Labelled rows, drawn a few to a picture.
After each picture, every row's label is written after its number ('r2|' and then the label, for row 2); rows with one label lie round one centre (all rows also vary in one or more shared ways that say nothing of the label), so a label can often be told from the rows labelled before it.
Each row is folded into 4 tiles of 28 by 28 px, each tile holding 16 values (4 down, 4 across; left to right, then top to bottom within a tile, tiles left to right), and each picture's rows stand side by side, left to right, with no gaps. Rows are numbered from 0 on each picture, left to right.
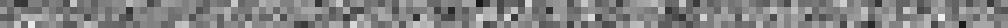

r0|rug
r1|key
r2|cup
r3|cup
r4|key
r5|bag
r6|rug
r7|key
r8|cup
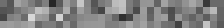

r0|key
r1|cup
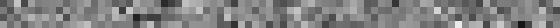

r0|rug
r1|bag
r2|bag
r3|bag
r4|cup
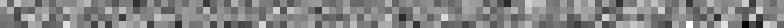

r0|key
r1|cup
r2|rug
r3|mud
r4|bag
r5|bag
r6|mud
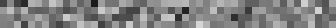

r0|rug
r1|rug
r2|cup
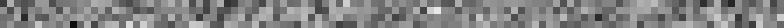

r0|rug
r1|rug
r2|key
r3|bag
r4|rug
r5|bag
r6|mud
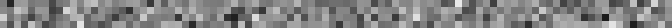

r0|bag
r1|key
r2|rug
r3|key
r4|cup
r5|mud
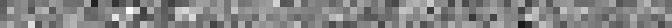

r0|key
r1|bag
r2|mud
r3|bag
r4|mud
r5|bag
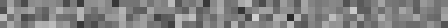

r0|mud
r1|key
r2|key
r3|mud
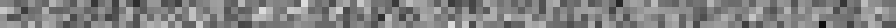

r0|cup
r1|rug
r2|key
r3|bag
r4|rug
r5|bag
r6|mud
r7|bag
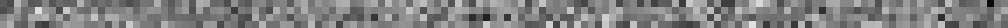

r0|key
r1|mud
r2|rug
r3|cup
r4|mud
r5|mud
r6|bag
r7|rug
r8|key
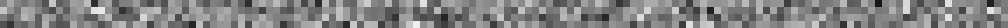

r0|bag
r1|key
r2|rug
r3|bag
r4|cup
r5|bag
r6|rug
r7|key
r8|cup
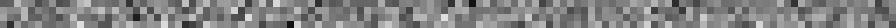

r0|bag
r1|mud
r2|cup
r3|mud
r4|rug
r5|rug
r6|rug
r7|key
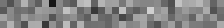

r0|key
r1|cup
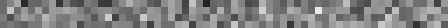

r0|mud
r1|key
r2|cup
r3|mud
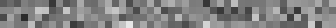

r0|key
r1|cup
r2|rug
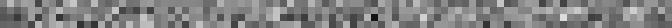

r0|mud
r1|rug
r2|mud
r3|cup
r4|bag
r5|bag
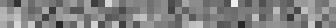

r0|bag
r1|rug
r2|rug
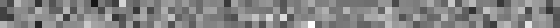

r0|key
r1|rug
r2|rug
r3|mud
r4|cup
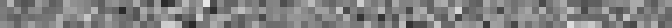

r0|cup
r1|mud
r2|bag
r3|key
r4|cup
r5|cup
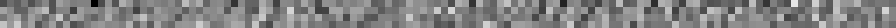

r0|key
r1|rug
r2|key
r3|bag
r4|rug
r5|key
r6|key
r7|rug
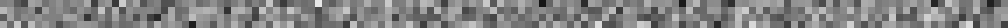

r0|rug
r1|bag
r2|mud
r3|mud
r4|cup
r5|rug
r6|bag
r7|key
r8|key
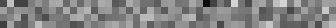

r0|rug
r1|key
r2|rug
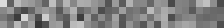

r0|cup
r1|mud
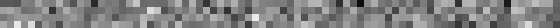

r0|key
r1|key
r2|rug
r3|rug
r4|bag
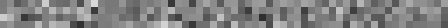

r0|mud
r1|mud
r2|cup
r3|bag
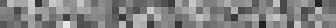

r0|key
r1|cup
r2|cup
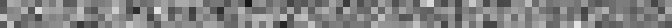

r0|key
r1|cup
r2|rug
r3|mud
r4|bag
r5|key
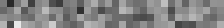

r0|mud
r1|cup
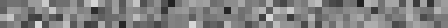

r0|mud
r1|bag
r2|mud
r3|rug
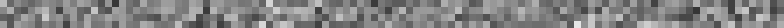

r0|cup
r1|key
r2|mud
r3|bag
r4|cup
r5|rug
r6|cup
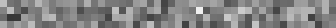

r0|cup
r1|bag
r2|bag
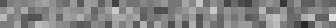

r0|mud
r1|bag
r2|mud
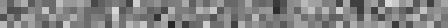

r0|key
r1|bag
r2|bag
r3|rug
